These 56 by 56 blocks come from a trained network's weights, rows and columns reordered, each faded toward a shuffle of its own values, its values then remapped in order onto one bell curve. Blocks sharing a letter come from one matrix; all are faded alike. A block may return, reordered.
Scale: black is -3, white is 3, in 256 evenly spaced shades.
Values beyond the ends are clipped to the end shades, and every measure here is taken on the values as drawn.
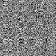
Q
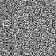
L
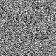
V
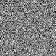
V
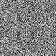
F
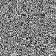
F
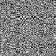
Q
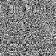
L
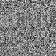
F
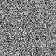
V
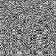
Q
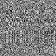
L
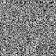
Q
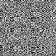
Q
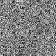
V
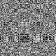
Q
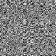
L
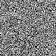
F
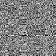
Q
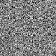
L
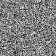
F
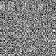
L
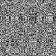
Q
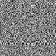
Q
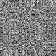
F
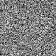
V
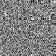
V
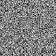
F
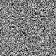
F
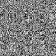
V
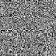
L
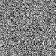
V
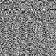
Q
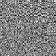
Q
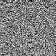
F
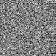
F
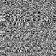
Q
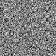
V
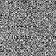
Q
